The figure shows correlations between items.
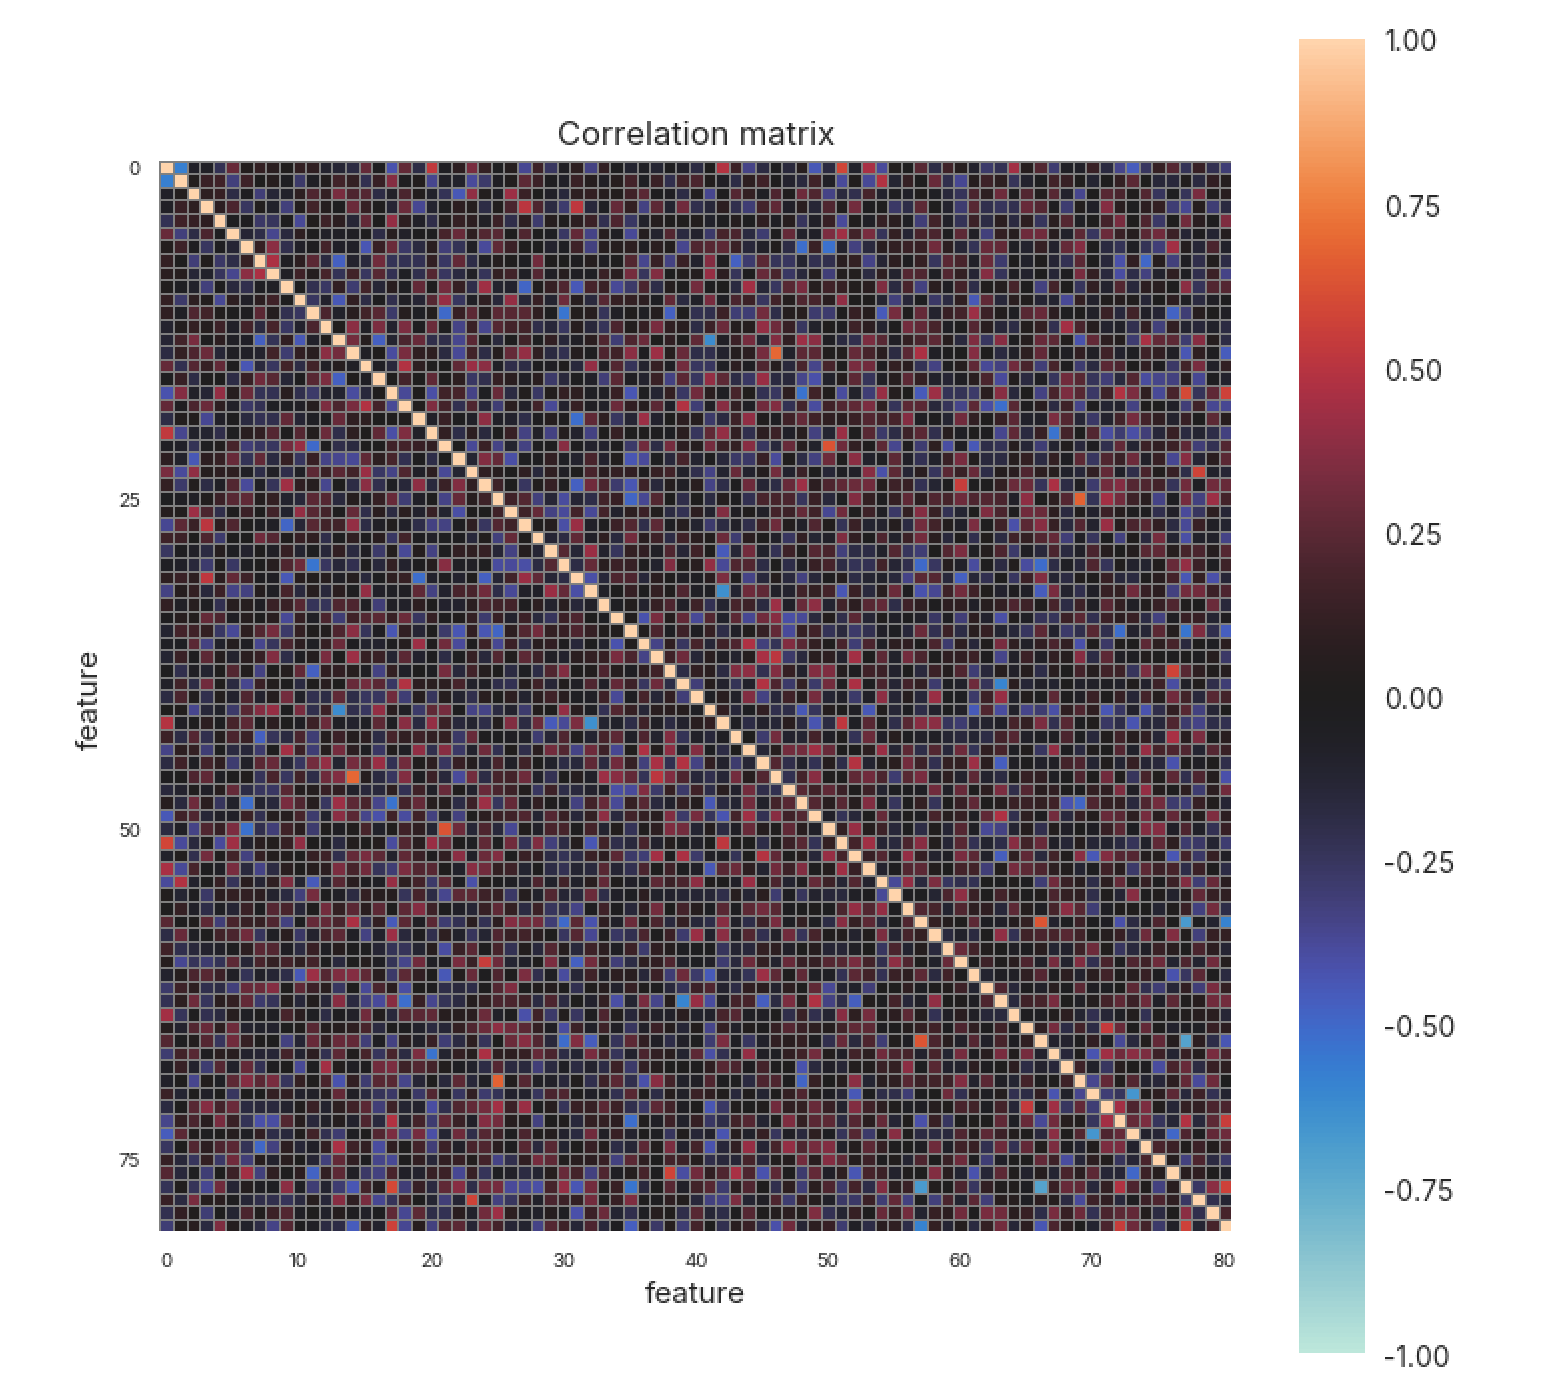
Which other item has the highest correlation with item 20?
0
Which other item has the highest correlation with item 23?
78
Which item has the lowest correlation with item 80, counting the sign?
57
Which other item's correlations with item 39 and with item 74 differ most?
63
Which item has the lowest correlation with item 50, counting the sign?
6
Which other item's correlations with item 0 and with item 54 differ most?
1
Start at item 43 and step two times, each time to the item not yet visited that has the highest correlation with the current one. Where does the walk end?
38
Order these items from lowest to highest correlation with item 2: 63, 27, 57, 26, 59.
59, 57, 27, 63, 26
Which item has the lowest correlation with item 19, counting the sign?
31
